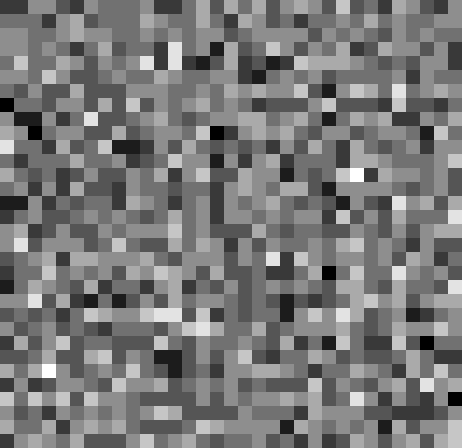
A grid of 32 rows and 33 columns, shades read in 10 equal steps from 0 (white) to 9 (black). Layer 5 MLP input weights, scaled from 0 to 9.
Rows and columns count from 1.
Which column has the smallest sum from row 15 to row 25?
29
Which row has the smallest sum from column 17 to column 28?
7
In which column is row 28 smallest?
31
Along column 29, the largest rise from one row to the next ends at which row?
9
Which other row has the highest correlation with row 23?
30
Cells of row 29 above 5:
11
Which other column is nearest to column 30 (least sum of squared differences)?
14
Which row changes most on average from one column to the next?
25
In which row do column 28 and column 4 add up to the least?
27
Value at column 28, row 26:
6
